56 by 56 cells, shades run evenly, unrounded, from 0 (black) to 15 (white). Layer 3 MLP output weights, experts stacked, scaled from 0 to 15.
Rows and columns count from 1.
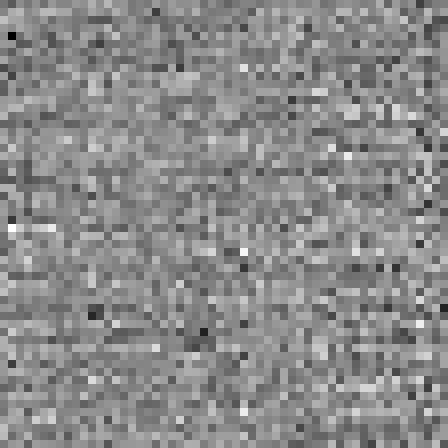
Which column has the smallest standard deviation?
34
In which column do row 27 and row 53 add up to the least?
53
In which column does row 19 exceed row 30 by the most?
42
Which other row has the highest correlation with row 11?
19
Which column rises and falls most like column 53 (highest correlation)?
41
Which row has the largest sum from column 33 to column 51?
32
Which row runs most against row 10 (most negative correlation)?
29
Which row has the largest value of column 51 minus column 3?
35
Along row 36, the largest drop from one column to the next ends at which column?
24
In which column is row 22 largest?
54
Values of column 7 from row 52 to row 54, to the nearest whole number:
11 12 7
